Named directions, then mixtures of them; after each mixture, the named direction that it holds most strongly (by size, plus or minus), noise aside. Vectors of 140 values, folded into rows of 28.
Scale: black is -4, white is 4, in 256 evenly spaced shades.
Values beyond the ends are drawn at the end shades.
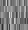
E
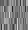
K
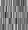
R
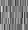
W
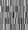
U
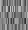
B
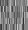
W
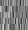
U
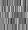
B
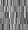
E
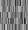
B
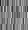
R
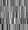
E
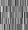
W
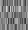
B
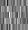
E
